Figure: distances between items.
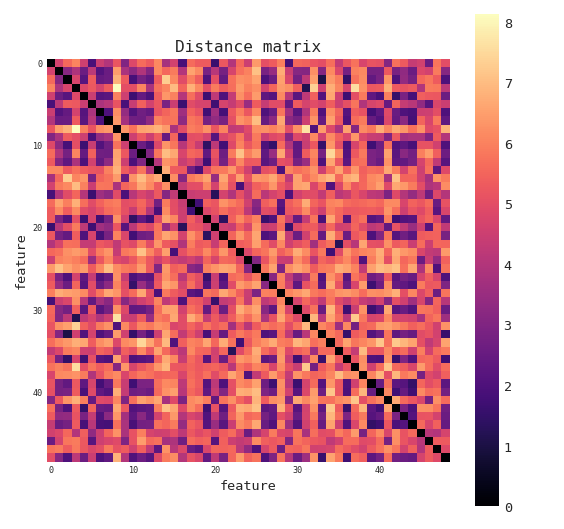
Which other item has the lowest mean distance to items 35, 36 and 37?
22
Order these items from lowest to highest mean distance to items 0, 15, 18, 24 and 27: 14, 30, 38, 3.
38, 30, 14, 3
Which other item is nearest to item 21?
19
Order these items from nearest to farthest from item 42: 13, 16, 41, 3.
16, 3, 13, 41
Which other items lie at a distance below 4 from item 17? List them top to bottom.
13, 18, 25, 28, 47
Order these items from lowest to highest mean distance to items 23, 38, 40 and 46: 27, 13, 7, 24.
24, 7, 27, 13
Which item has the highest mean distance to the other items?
34
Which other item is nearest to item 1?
6
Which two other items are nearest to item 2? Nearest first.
33, 36
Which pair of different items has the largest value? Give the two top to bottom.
3, 8
